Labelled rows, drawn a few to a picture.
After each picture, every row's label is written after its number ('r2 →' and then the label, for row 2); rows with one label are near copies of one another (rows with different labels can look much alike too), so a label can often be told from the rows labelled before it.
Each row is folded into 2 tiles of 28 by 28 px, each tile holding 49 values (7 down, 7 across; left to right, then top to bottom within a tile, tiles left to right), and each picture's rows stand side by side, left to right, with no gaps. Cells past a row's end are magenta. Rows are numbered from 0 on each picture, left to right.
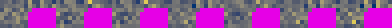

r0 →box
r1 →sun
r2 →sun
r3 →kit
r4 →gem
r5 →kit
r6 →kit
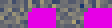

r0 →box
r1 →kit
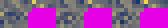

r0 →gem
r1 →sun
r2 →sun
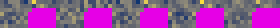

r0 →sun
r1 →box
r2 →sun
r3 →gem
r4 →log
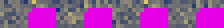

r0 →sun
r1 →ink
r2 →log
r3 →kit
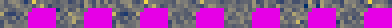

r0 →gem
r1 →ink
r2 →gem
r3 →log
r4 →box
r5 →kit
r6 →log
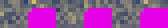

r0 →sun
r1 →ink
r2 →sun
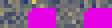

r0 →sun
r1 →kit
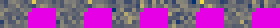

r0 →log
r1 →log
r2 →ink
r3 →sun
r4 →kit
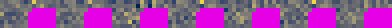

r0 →gem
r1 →sun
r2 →kit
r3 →log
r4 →ink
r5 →log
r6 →ink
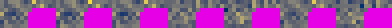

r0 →gem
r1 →gem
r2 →gem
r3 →box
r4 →ink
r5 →gem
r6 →kit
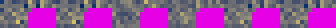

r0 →kit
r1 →kit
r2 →gem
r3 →ink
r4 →kit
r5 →kit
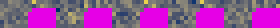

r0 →log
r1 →ink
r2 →gem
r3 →sun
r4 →box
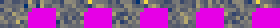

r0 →kit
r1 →log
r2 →sun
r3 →ink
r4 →sun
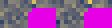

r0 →log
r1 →log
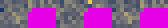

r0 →ink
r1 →log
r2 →ink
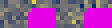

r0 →log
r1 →kit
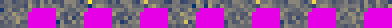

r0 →ink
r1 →log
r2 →sun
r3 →kit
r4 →log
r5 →log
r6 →box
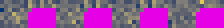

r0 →ink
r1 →kit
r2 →kit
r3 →log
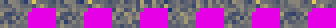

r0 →sun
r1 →sun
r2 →box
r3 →ink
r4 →sun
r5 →gem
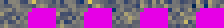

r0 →sun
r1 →sun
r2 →ink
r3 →kit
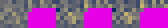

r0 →box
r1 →ink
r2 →ink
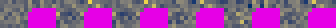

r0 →box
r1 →gem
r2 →gem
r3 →sun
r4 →kit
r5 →sun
